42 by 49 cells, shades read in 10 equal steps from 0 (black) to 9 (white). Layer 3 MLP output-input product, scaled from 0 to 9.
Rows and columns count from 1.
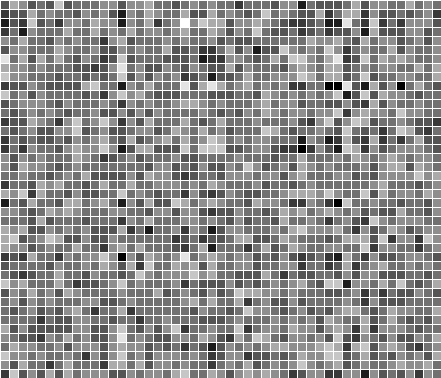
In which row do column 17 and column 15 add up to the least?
26
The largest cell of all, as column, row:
21, 3
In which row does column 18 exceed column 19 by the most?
33
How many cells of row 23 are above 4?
19
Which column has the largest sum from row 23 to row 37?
27
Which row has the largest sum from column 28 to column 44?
39
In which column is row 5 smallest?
12
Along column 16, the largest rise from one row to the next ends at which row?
31
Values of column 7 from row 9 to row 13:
3 3 4 3 4
